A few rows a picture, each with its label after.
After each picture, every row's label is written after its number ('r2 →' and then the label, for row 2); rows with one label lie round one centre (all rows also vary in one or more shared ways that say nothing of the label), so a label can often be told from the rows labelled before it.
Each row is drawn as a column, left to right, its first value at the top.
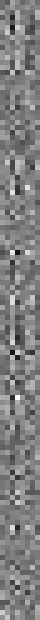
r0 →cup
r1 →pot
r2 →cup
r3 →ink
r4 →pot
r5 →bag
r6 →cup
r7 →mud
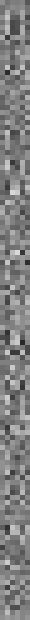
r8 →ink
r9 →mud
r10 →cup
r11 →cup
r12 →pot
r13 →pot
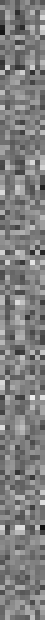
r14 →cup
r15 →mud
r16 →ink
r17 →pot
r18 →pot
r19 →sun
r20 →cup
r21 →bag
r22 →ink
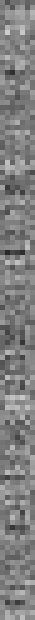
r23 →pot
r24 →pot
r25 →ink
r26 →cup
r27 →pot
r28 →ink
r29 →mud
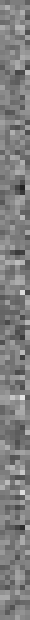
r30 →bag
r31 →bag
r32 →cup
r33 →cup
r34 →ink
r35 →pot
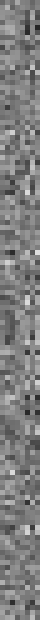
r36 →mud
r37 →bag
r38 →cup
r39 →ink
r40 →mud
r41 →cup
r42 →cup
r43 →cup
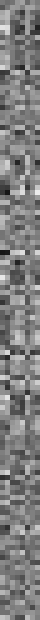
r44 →cup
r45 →pot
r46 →mud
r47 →ink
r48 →sun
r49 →cup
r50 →cup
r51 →cup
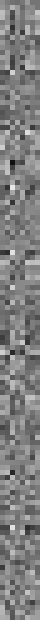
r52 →mud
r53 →cup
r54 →bag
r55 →mud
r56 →ink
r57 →bag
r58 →cup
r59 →mud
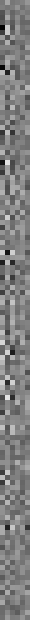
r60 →ink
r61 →sun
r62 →pot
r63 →bag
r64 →cup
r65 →ink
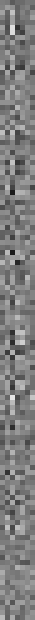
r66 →cup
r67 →bag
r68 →pot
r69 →ink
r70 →ink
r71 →cup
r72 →ink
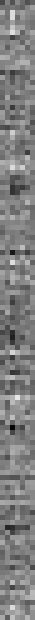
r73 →pot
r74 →sun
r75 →mud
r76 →ink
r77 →ink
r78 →cup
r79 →pot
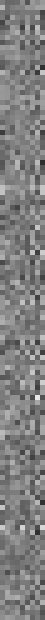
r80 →pot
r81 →pot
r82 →pot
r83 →pot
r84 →cup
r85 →pot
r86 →sun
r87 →bag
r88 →bag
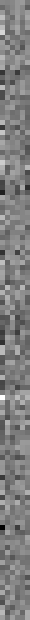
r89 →sun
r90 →sun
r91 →cup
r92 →sun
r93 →bag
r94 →ink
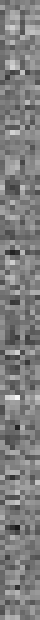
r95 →bag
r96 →cup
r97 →cup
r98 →ink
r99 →bag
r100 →bag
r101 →pot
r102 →bag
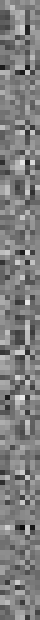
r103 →ink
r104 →bag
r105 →mud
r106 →mud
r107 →sun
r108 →ink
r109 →sun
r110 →bag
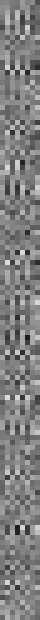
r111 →sun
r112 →mud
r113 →pot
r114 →mud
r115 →bag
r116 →bag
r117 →ink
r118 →pot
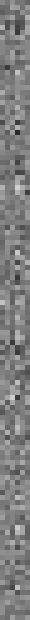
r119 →bag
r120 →ink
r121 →bag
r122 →pot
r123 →pot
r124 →bag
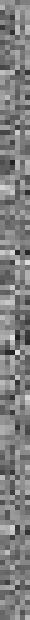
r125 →bag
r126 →pot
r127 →cup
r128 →mud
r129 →bag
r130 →bag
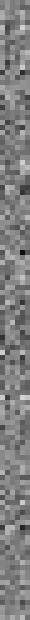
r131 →ink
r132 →mud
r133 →pot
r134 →mud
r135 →cup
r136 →ink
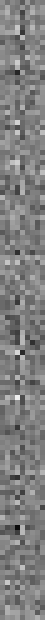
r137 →bag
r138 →mud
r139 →sun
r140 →sun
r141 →cup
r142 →ink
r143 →pot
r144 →pot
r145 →cup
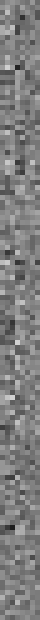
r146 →bag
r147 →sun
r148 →sun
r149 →ink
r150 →pot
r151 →cup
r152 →sun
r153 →pot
